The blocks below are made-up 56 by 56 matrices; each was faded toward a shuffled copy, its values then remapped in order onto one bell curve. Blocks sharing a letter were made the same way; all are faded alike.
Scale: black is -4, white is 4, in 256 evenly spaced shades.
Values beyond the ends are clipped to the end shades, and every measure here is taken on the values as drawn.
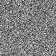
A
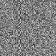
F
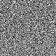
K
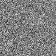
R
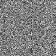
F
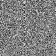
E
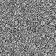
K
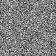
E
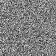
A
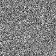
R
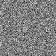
K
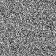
K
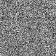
R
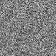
K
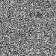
F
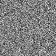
A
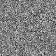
R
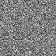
K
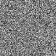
R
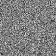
E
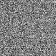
K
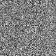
R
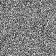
A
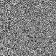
F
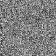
E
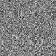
F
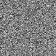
K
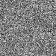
E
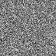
E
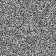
A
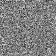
R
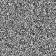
K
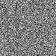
A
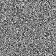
E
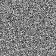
A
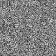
F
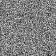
E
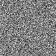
A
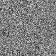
E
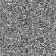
F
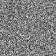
K
